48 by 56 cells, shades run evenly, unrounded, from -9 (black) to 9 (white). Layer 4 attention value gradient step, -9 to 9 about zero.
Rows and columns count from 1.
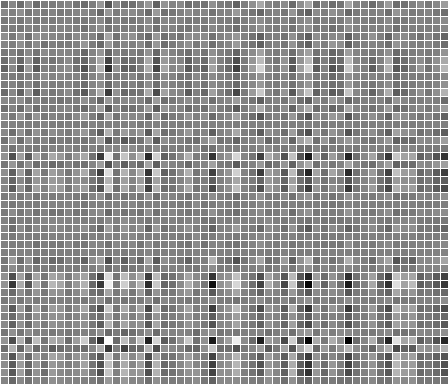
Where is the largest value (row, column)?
43, 14
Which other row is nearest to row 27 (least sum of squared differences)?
25
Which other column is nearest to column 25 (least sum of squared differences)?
28
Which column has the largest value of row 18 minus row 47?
39
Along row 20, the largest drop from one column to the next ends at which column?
19
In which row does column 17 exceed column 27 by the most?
36
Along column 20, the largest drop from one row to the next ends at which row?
44
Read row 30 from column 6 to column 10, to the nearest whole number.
0 0 0 0 0
